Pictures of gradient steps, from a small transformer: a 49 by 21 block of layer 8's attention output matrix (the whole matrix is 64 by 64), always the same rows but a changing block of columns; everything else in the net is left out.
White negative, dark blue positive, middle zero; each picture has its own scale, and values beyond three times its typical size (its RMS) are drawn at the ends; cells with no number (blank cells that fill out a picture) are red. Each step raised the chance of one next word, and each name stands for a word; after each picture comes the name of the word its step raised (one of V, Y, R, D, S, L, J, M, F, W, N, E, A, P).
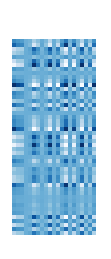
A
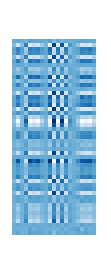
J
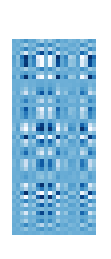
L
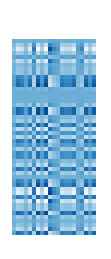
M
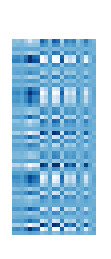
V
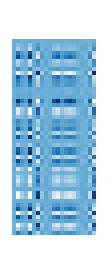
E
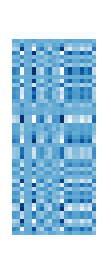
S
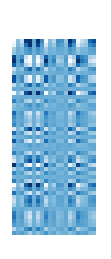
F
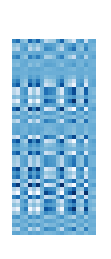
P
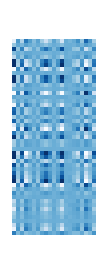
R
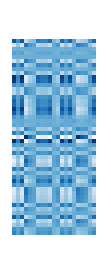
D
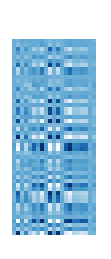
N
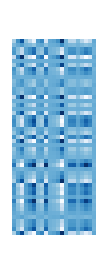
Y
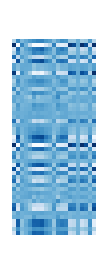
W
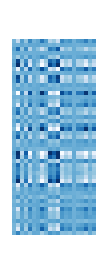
R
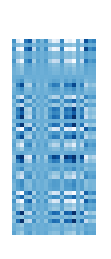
M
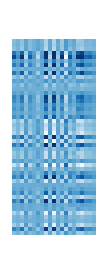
L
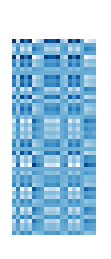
L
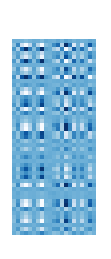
J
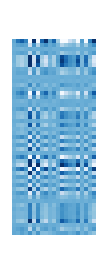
F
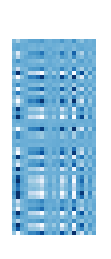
E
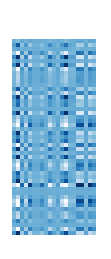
Y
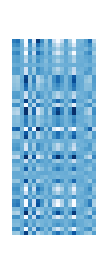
M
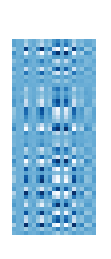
E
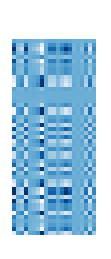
M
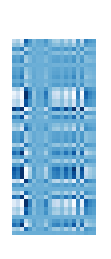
P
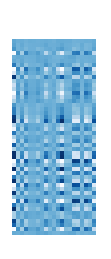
S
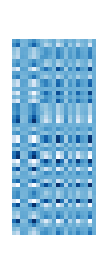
S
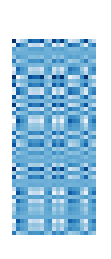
J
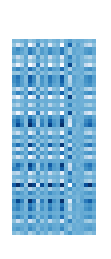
Y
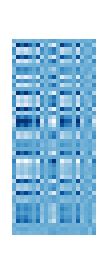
J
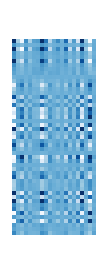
M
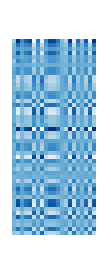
M
